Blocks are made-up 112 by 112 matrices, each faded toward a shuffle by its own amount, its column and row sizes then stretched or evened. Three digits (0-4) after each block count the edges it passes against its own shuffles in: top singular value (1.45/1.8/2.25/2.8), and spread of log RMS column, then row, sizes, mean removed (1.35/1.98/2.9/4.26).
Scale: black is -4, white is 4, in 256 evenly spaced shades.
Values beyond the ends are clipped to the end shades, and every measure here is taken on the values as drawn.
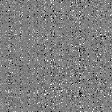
2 3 2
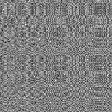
4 2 0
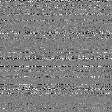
3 0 4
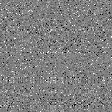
3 0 1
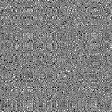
4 1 2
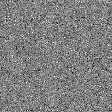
2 0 1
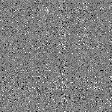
0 2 2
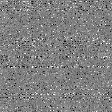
2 0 3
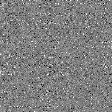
1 1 2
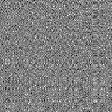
4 1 1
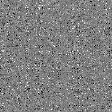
0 2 2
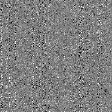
1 3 1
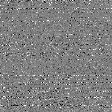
1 0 3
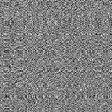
4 1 2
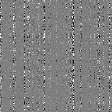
3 4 2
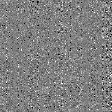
1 3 1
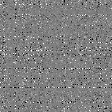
1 2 3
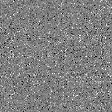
2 1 1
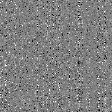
1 3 0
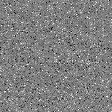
2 0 0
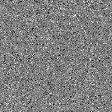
1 1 2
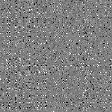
3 2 2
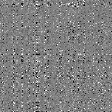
3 3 2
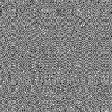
4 0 0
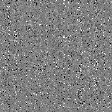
1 2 1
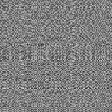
4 0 3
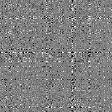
3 3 3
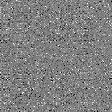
3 0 1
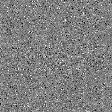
1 1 1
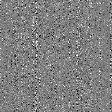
1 3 0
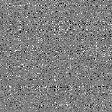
3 1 3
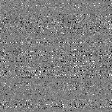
2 2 3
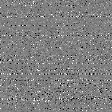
2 1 3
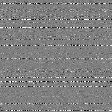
4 0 4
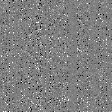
0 3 1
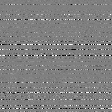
4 0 4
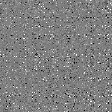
2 2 2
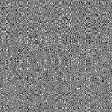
4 2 2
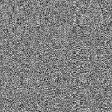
3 2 1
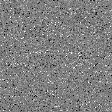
0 0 2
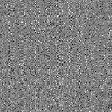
4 2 0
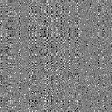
4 3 1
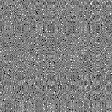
4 1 0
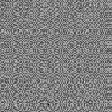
4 1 1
